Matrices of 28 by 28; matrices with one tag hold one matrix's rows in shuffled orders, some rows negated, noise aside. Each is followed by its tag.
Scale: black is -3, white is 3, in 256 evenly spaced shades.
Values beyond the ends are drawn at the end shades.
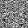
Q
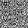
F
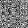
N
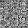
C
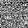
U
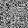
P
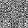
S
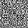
F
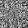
C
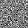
S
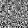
N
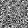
N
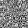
C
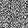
S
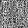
F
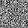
S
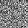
S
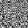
N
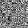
N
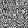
F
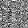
N
